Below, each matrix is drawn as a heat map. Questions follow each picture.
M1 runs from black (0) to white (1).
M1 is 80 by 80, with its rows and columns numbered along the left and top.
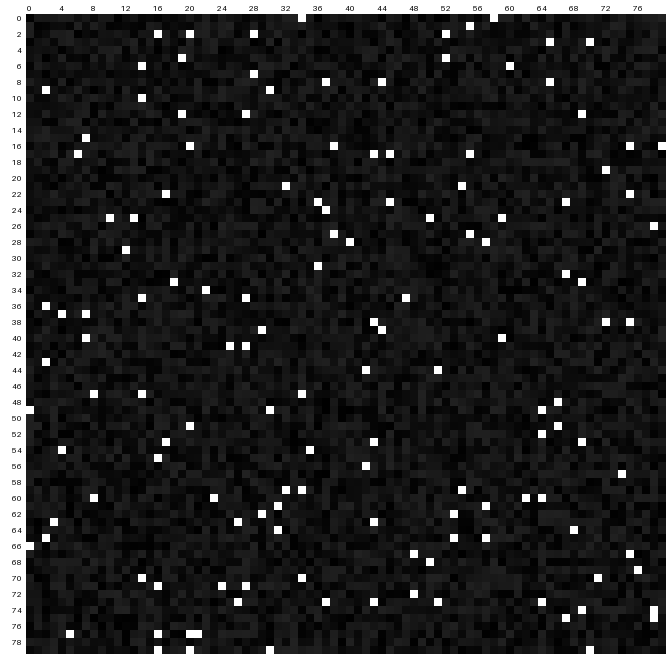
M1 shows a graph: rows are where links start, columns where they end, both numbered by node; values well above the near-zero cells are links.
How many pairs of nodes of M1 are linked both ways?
2
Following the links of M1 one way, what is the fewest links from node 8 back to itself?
6
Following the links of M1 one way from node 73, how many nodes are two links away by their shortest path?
8
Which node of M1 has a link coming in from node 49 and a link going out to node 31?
node 64
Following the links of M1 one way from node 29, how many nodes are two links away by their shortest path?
3
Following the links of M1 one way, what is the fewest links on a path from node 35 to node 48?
4
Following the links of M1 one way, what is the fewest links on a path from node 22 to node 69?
6
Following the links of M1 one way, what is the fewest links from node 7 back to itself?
3
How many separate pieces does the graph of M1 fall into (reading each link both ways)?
3
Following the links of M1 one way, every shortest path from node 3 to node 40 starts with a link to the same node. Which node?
node 65
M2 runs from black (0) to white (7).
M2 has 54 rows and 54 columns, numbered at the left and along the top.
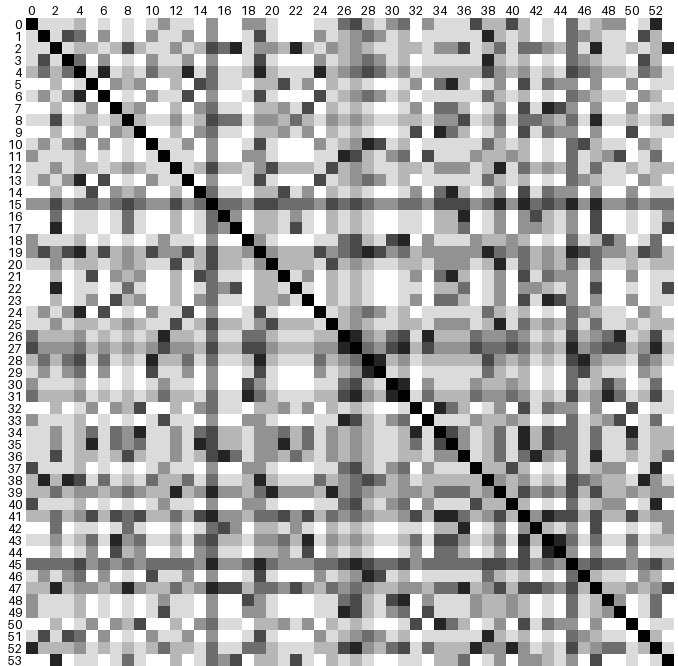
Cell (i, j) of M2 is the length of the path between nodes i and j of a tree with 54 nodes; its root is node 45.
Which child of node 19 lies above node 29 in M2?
28
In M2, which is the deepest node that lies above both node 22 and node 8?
47
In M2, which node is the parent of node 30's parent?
27
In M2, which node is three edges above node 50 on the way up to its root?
15
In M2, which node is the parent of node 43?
41
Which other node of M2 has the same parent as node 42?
16
